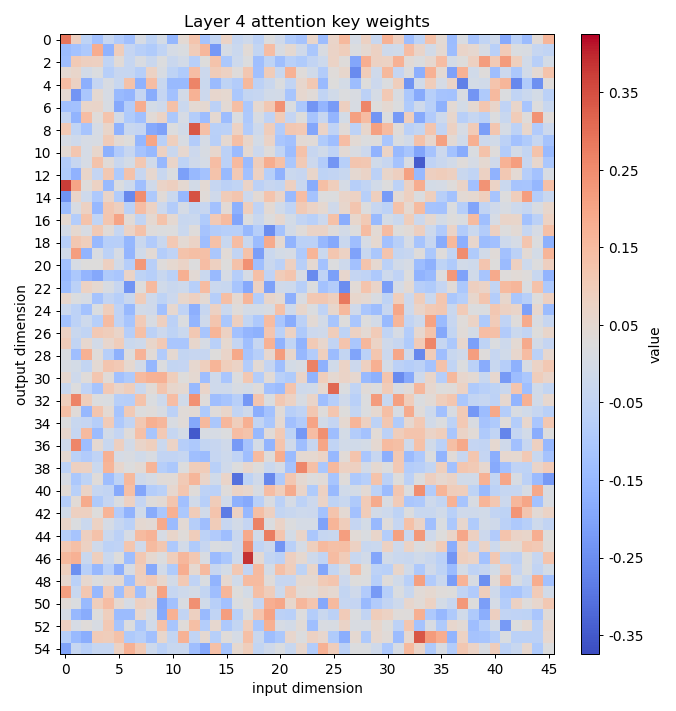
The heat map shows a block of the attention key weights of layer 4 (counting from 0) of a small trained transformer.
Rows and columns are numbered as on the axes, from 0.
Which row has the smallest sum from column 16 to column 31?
22
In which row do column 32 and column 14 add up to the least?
4
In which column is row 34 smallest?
12
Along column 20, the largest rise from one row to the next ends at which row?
28
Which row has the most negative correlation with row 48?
41
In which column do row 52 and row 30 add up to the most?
9
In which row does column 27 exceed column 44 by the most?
34
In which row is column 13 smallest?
54
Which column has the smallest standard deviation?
11
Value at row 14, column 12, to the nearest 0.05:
0.35
